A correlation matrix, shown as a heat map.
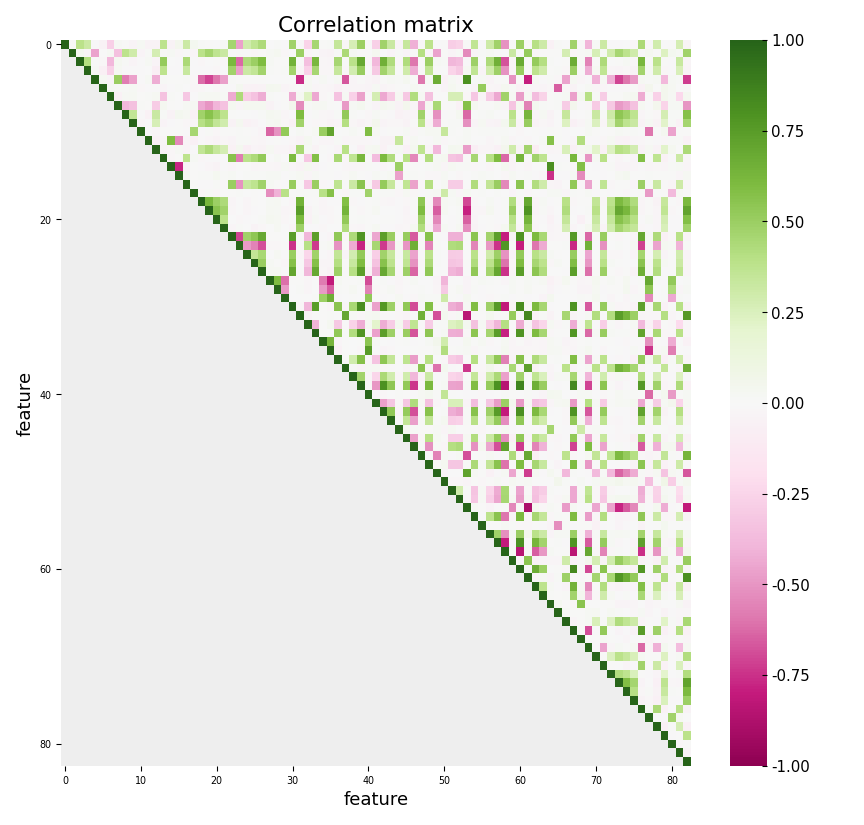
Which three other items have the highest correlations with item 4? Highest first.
53, 49, 7
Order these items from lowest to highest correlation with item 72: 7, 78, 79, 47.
7, 78, 79, 47
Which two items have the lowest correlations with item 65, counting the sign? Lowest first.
5, 55
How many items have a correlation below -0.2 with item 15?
5
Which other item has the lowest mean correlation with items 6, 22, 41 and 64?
15
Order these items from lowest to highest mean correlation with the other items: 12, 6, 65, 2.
6, 65, 12, 2
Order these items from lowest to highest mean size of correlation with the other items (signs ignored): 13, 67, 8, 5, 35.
5, 35, 8, 13, 67
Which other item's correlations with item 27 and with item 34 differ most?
35
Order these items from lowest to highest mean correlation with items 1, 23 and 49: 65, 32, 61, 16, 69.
16, 61, 65, 32, 69
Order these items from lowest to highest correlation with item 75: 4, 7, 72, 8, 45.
4, 7, 45, 72, 8
